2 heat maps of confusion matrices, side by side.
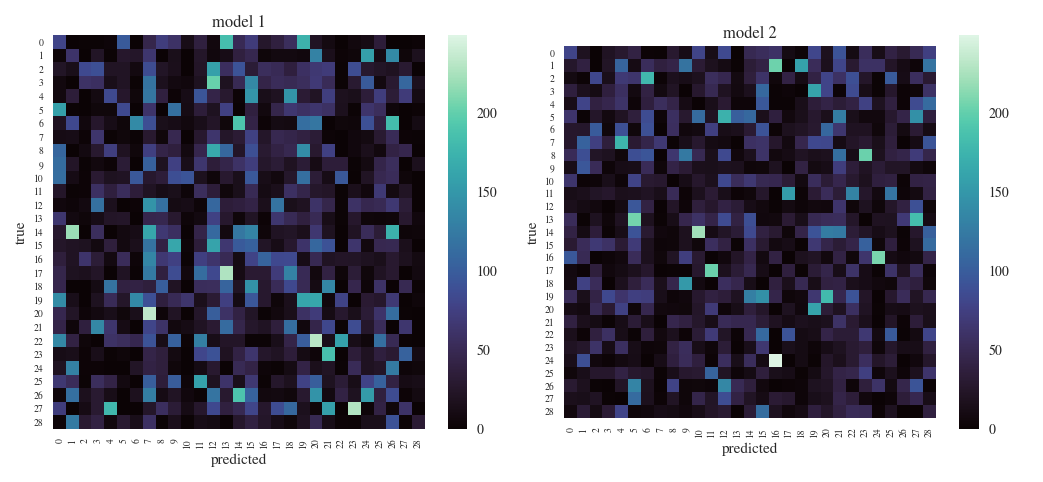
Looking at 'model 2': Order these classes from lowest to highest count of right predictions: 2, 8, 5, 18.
5, 18, 8, 2
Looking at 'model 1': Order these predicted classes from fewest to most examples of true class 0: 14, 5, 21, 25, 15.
21, 25, 14, 15, 5
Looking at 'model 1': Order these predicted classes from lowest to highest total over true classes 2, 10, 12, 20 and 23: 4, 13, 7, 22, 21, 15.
4, 22, 13, 15, 21, 7
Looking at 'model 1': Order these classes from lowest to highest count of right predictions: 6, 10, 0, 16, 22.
0, 10, 16, 6, 22
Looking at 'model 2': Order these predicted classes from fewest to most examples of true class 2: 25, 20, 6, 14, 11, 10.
10, 14, 11, 20, 25, 6
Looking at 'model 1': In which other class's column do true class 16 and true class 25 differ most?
11
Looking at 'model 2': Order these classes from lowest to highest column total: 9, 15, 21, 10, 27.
9, 10, 27, 15, 21
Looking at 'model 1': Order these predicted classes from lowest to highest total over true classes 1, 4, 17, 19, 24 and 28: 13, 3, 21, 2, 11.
2, 3, 21, 11, 13
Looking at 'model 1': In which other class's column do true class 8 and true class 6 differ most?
14
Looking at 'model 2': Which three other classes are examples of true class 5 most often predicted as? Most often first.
12, 27, 21
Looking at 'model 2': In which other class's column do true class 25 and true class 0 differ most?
11
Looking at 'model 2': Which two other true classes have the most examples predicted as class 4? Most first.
7, 1
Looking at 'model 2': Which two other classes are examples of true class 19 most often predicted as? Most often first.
20, 15
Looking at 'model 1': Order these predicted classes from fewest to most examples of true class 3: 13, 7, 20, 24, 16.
13, 16, 20, 24, 7
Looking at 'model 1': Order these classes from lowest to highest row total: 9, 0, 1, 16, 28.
28, 1, 9, 0, 16
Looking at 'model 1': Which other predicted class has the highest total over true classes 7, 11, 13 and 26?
12
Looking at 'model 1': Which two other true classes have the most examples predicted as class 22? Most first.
10, 19
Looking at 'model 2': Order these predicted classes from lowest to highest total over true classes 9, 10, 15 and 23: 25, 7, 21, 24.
7, 24, 25, 21
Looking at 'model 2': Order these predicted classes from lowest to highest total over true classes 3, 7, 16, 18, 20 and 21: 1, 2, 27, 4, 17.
17, 27, 2, 1, 4
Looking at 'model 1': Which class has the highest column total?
7
